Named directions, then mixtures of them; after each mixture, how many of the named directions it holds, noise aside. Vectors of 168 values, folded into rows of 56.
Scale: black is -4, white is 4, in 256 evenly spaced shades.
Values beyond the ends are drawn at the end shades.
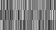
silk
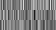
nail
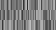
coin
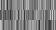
two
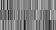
three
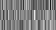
one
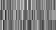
three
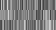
three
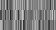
one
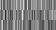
three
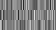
three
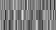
three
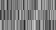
two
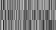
two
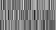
one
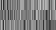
three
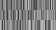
two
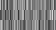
one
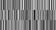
one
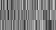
three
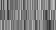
three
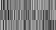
three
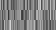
two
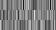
three
